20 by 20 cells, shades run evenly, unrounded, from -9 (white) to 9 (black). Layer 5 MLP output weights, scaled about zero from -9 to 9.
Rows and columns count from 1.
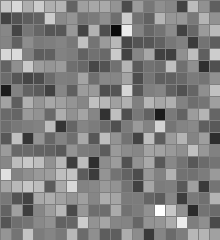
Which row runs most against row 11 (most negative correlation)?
10
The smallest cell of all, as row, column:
18, 15
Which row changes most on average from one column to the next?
12
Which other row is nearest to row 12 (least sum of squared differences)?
19
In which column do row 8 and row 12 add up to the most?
1
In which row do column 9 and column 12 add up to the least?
3
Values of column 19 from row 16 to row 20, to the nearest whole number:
5 1 1 -1 -4
